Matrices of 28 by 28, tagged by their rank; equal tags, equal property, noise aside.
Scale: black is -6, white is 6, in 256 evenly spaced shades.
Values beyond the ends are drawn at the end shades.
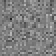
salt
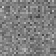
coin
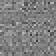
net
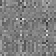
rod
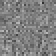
salt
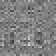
rod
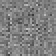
net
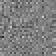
salt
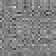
net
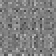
rod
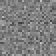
net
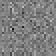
net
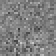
coin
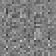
rod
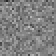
coin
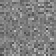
salt
